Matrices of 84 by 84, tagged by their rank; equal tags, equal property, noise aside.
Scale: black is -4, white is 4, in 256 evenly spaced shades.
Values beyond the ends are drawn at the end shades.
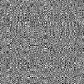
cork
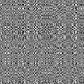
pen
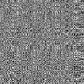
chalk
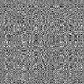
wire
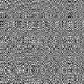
wire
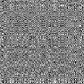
chalk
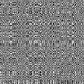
pen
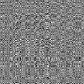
wire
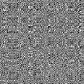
wire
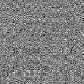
cork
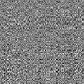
cork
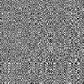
chalk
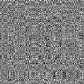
wire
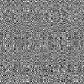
chalk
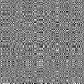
pen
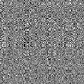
chalk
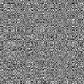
wire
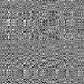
pen
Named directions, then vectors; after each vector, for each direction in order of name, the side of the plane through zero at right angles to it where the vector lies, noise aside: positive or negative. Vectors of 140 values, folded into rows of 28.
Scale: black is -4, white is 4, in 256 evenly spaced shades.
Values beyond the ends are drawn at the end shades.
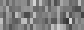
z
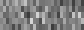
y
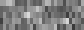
negative, negative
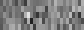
negative, negative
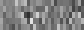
positive, positive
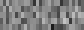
positive, negative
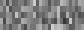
negative, positive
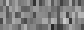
positive, negative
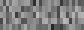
positive, negative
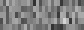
positive, negative
